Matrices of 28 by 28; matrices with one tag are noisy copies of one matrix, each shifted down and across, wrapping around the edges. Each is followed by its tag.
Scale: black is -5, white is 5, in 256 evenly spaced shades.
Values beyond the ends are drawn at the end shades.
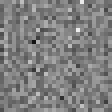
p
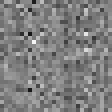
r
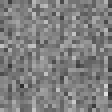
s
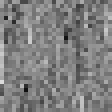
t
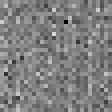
p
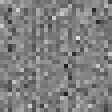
p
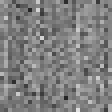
s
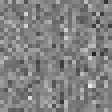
p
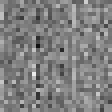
s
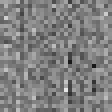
s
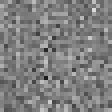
p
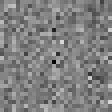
r
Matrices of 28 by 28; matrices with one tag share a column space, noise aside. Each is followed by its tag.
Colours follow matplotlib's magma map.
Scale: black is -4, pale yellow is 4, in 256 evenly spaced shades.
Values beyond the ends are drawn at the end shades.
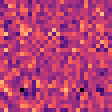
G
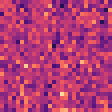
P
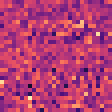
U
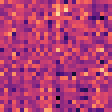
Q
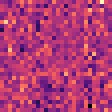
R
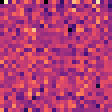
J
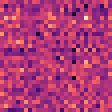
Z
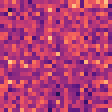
P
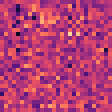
Z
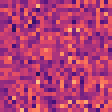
R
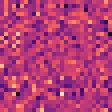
G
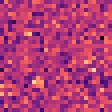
U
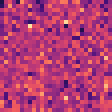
J
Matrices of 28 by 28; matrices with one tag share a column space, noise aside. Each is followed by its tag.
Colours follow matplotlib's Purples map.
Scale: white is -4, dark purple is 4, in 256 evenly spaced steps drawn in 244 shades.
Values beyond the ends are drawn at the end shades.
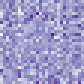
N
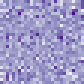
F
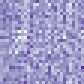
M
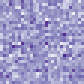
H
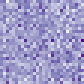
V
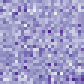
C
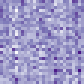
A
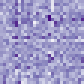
N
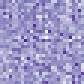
M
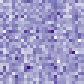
M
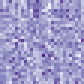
V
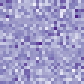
F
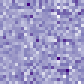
F
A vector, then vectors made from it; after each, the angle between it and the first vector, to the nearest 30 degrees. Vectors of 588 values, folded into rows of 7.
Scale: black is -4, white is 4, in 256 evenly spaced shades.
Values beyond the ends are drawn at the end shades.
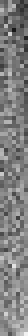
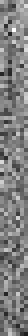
150 degrees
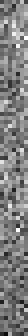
120 degrees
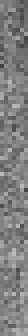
60 degrees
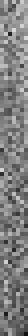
150 degrees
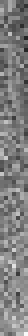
30 degrees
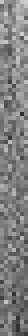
120 degrees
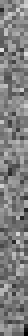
120 degrees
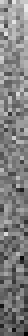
120 degrees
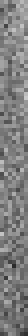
150 degrees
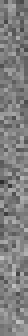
60 degrees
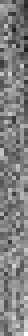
30 degrees
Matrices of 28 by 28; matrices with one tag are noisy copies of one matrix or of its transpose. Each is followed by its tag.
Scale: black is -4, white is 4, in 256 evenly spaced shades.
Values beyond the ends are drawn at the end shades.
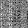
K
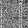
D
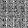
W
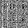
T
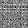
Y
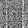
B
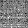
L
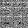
T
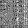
L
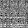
L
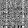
B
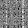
B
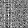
Y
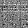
Y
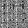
T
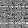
B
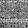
D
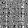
B
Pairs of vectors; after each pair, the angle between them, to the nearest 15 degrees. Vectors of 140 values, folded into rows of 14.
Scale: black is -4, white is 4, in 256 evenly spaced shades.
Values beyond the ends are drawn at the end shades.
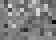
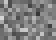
120 degrees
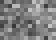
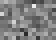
105 degrees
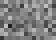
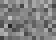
15 degrees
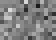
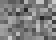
60 degrees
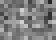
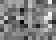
150 degrees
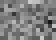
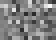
75 degrees
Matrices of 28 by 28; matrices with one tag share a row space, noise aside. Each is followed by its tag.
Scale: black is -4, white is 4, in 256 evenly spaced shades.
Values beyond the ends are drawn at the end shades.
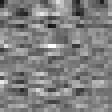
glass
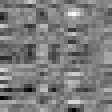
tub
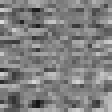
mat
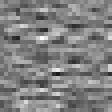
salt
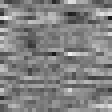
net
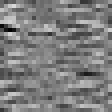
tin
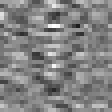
glass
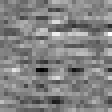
salt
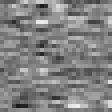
salt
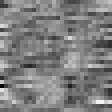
net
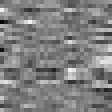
net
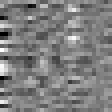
tub
